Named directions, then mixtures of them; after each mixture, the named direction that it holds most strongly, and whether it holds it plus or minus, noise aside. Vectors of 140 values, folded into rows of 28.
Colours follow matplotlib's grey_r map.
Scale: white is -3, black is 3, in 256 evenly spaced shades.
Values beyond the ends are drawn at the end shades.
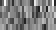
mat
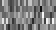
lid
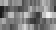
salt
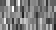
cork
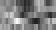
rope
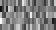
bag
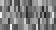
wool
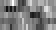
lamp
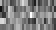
bag, plus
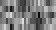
rope, plus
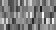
lid, plus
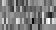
lid, plus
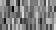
cork, minus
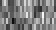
lid, plus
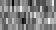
lamp, minus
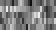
lamp, minus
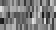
lid, minus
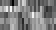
lamp, minus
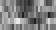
rope, plus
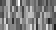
cork, plus
